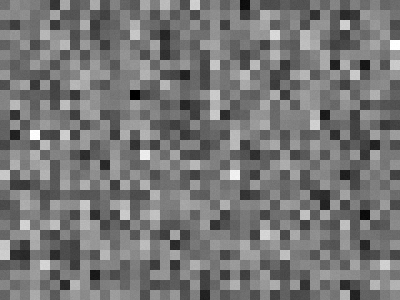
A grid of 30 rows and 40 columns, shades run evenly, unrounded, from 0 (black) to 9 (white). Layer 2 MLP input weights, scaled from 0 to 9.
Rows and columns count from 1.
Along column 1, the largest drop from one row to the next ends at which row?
27
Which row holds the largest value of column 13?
22
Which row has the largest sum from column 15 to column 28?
21
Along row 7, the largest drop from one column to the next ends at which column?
34
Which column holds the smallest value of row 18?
35
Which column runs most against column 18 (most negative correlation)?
6
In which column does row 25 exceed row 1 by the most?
25
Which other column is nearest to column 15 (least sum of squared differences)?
13
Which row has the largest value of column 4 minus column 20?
14
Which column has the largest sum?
9
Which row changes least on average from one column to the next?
20
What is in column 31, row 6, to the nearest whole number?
4
